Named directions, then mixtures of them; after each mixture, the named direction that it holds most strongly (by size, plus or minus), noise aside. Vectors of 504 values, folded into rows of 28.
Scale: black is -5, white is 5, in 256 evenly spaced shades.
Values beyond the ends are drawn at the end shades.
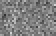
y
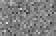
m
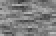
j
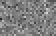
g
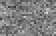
g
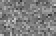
y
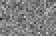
g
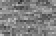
j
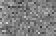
m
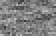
j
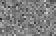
g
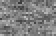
j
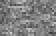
j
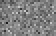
m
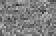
g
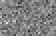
m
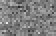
m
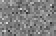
m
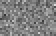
y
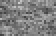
j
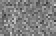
y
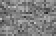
g
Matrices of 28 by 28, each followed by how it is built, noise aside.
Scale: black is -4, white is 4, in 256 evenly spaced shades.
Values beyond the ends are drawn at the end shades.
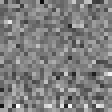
uneven rows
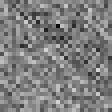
Toeplitz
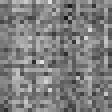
blocks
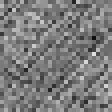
Hankel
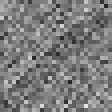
Hankel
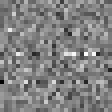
uneven rows
